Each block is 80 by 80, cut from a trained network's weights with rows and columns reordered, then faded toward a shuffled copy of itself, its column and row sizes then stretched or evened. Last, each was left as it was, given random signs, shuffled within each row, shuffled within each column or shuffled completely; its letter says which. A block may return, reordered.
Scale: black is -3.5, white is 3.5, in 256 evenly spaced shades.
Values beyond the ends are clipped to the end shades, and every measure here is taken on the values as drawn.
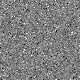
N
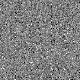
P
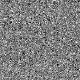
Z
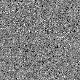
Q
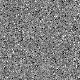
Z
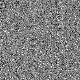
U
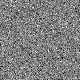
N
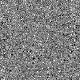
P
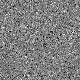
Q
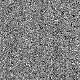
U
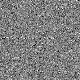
Q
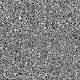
Z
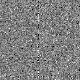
P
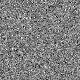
Q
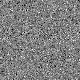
Q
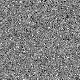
Q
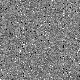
U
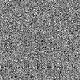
P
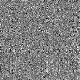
P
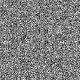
P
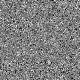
Q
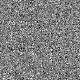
Z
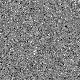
N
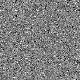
P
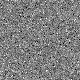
N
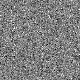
U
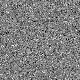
Q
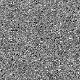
P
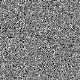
Z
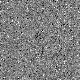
U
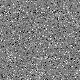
Q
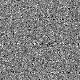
Q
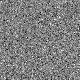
N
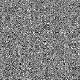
P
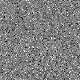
P
